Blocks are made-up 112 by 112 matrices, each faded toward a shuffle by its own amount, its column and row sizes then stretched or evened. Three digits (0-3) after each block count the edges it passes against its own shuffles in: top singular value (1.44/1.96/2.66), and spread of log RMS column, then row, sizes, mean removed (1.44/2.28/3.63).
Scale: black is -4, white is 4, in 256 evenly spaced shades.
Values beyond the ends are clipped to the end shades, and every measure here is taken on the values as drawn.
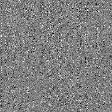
1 2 1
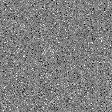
0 1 0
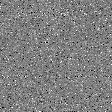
0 0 1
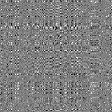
3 2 2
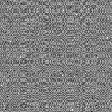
3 1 1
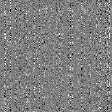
1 3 1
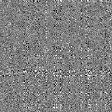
2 2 2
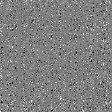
0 2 1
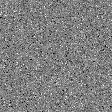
0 0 0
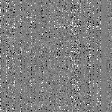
1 3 1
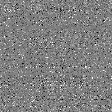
1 1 2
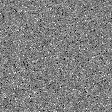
0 0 0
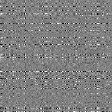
3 2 3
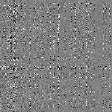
1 3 2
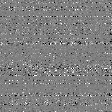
0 1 3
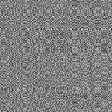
3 0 2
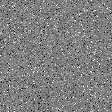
1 1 0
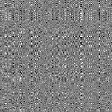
3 2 2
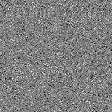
2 0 0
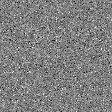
0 0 1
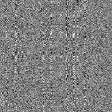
2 2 0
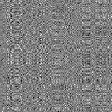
3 2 0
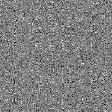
2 2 0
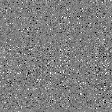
1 1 2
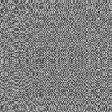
3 2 0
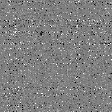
1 1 2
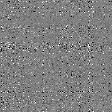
1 2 2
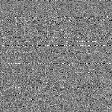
2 0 2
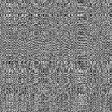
3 2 2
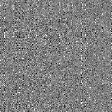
2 2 1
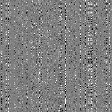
3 3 0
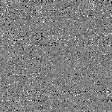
1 1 2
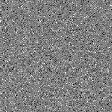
2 1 0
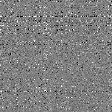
2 1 2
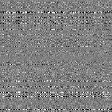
3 1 3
